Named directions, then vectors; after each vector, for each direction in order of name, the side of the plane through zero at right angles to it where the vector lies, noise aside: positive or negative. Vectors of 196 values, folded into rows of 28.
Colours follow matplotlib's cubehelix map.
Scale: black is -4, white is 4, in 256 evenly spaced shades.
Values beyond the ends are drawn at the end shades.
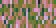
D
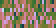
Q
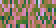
negative, negative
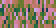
positive, negative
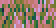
positive, negative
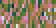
positive, positive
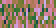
positive, negative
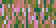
negative, positive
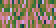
positive, positive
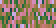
negative, negative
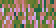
negative, positive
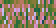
negative, positive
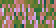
negative, positive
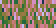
negative, negative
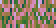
negative, negative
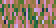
positive, negative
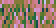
positive, negative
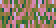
negative, negative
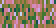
positive, negative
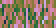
positive, negative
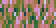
positive, negative
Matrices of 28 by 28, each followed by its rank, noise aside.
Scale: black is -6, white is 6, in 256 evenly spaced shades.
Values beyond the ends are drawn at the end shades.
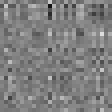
two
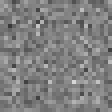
five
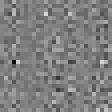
four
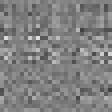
three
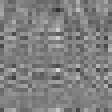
two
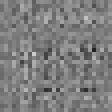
three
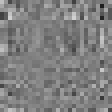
three
